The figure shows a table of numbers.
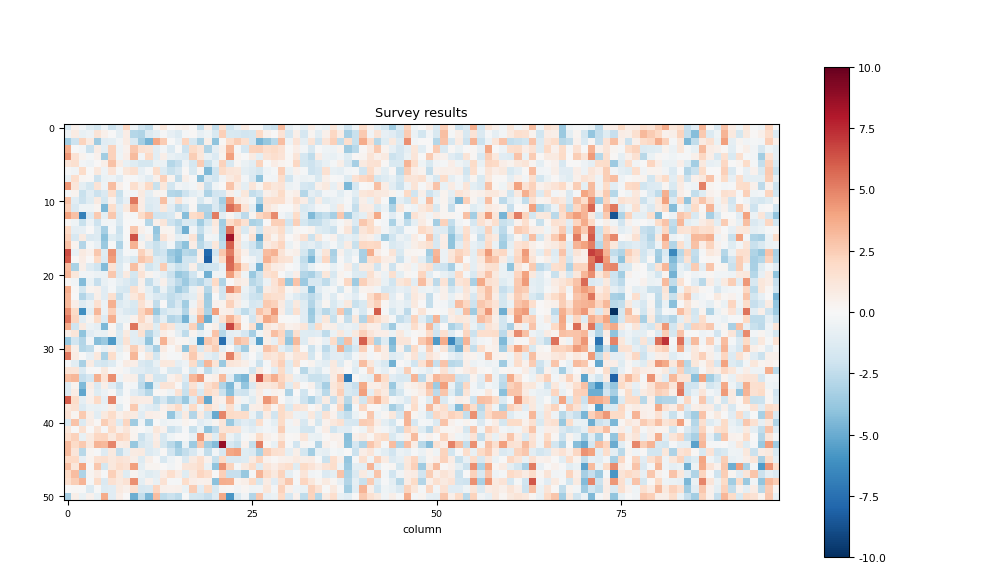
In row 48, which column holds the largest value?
63
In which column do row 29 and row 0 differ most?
21
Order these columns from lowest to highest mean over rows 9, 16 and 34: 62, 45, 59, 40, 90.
59, 45, 90, 40, 62
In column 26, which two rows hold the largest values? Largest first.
34, 43
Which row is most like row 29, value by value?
32
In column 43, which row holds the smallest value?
15
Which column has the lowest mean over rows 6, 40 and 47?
74
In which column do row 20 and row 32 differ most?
19
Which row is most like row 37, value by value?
26
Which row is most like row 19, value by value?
11
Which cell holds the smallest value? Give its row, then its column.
25, 74
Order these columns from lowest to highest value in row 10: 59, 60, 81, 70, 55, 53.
53, 59, 60, 55, 70, 81
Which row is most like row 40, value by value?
1
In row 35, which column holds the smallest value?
72
